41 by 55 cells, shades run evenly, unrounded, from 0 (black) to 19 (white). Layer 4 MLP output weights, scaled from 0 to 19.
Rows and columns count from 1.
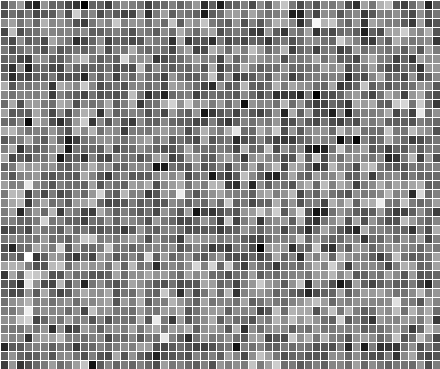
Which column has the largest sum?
35
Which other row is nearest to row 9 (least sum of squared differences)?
8
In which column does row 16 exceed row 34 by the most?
19
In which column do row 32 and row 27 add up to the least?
54
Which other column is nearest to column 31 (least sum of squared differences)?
18
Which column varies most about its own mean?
4
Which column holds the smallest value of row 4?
46
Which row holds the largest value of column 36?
1
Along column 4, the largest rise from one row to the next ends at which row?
29
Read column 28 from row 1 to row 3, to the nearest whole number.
2 8 8
